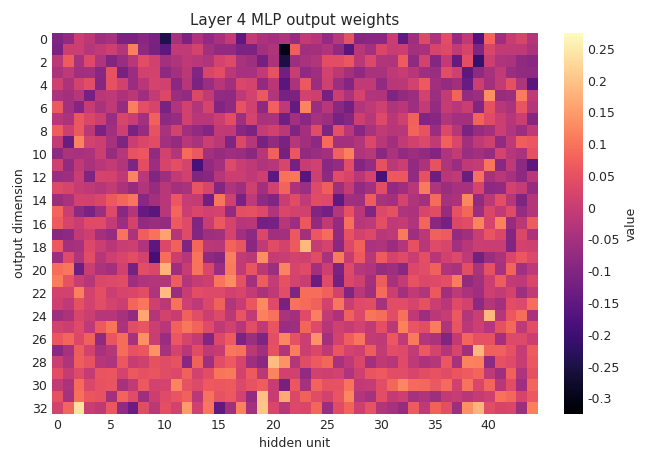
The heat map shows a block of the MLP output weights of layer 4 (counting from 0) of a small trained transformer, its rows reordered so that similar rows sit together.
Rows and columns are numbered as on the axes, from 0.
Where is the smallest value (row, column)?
1, 21
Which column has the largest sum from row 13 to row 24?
10
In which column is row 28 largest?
20
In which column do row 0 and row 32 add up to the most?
2
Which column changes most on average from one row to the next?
7
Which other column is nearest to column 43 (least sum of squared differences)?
28
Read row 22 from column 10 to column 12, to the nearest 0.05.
0.2 -0.05 0
